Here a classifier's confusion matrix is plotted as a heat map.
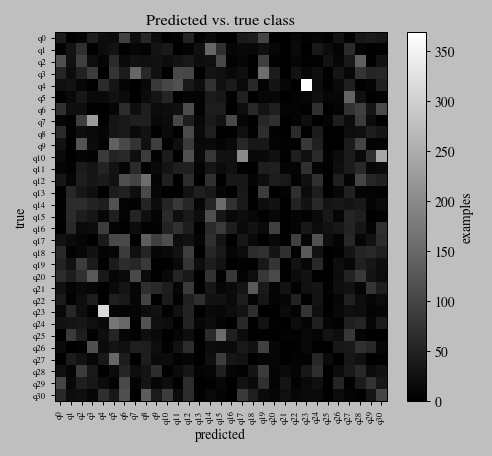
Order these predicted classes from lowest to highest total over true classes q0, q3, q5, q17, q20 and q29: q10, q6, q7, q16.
q16, q10, q7, q6
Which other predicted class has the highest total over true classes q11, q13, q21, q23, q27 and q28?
q4
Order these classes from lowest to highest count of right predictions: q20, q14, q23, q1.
q1, q14, q23, q20
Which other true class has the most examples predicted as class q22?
q17
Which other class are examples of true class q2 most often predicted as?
q28
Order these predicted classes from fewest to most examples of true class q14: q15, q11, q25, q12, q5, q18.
q18, q25, q12, q11, q5, q15
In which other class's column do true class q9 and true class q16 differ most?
q5
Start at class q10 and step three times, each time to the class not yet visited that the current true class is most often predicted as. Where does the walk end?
q12
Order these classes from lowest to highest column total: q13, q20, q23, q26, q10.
q13, q26, q20, q10, q23
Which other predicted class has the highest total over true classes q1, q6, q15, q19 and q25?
q14
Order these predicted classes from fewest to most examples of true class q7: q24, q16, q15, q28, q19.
q24, q15, q19, q28, q16
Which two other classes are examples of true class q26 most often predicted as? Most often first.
q3, q19
